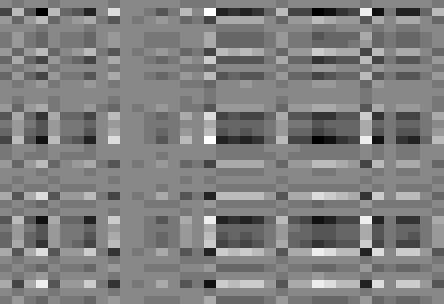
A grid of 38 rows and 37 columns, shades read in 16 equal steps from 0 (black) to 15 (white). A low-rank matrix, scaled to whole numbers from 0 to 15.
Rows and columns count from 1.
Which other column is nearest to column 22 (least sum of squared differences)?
20
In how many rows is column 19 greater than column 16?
15
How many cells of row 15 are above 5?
21
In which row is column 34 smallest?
2
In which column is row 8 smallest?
27
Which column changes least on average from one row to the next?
11
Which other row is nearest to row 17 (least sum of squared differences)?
30
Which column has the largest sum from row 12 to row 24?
18
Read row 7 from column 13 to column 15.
8 9 8
